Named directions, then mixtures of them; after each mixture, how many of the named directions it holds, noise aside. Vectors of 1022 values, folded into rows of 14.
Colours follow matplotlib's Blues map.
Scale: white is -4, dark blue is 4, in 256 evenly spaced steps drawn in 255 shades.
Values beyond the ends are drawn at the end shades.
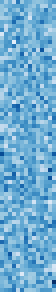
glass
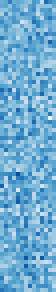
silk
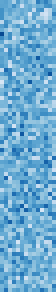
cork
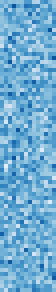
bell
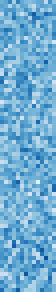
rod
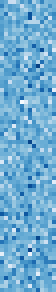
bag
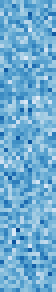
four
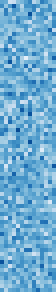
two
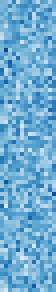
four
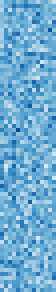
two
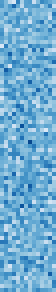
four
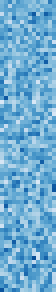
two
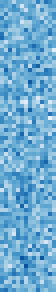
three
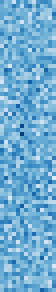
three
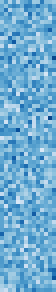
three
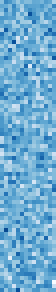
four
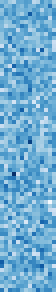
four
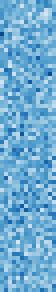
one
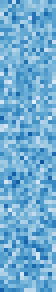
three
